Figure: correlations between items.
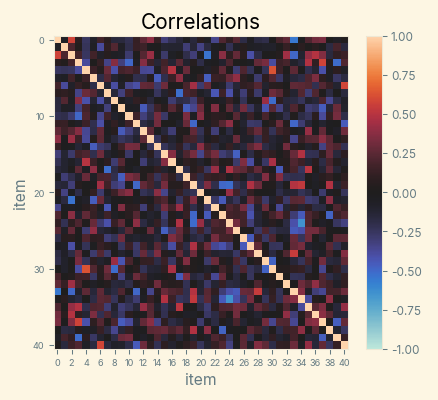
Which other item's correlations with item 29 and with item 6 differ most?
8
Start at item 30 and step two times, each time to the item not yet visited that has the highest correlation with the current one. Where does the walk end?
16
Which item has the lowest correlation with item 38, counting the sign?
23
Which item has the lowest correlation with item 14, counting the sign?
5
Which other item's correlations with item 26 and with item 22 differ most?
29
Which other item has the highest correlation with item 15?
34
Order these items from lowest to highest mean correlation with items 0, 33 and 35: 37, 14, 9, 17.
9, 14, 37, 17
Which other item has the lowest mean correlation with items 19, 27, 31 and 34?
24
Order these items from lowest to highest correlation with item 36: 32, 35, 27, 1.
27, 1, 35, 32
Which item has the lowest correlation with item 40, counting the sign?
11
